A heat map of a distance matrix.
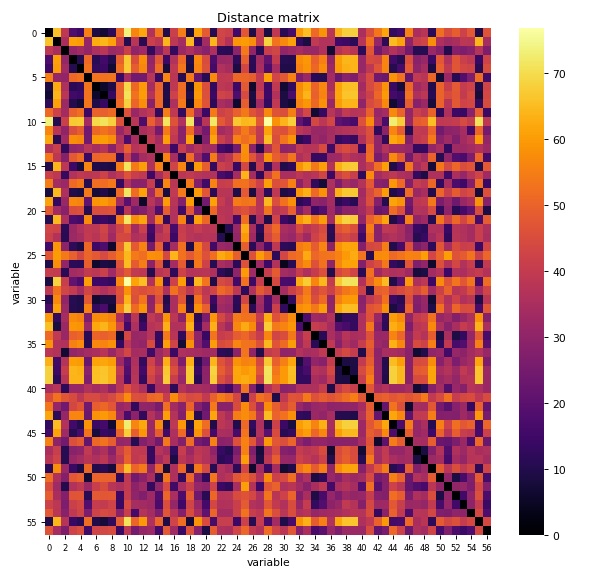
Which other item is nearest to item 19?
12
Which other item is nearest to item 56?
20
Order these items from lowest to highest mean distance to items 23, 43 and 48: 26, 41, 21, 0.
26, 21, 0, 41
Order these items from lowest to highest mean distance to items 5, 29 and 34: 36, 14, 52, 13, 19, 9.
52, 9, 14, 19, 36, 13
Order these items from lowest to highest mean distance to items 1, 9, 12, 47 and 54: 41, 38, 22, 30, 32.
32, 38, 22, 30, 41
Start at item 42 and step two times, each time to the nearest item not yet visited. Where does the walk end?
11
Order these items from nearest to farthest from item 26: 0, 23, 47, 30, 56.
30, 0, 47, 23, 56
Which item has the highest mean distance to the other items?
25
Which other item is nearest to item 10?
1
